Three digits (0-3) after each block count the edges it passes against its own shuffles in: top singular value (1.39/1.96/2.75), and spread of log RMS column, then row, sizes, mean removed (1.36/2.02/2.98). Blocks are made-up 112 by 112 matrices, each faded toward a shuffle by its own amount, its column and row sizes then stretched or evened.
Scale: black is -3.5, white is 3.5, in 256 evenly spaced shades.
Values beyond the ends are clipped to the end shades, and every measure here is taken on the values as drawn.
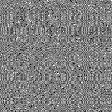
3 0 0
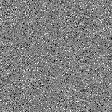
2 0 0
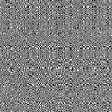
3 2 3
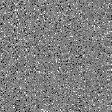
1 2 1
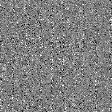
1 2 1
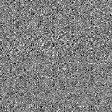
2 1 2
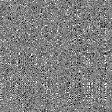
2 2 1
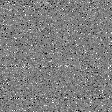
0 0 2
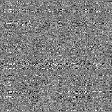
2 1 3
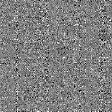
1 3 2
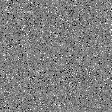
0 1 1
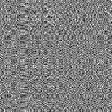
3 0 0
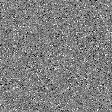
1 0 1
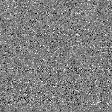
1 0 2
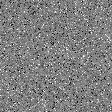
0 0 0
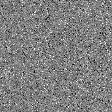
1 1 0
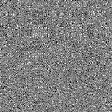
2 0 1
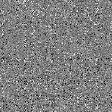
0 2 2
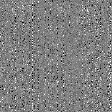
1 3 0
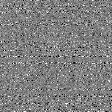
1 0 3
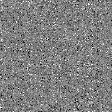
1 2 1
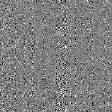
2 3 2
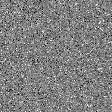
1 0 0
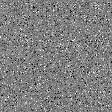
1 0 1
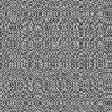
3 0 1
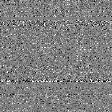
1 1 3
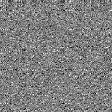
2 0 2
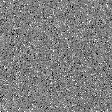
1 1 0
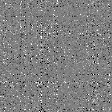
0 2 2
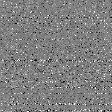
0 1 3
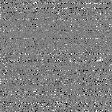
1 2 3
